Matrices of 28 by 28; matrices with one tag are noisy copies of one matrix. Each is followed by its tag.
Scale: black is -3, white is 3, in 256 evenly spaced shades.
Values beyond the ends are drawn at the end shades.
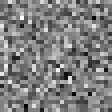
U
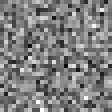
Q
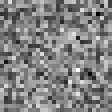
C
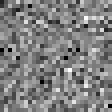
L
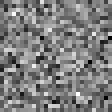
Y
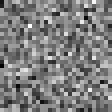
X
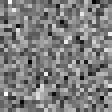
C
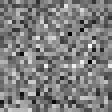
Y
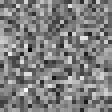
U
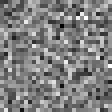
L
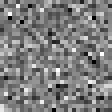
U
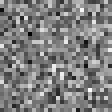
C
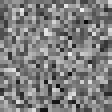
Y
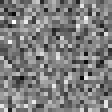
L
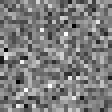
U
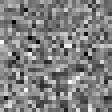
U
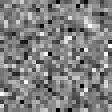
Q
